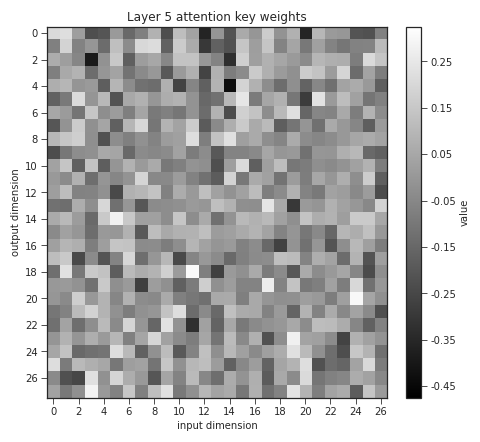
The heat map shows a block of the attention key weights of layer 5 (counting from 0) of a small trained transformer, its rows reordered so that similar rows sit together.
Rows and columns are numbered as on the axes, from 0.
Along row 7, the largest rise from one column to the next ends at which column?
6
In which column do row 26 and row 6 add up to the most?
3
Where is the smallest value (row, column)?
4, 14
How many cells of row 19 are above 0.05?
5
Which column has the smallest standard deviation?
16
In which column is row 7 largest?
7
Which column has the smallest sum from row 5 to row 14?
20
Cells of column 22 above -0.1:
23
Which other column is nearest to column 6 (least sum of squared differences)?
9
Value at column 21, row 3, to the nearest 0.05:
0.15
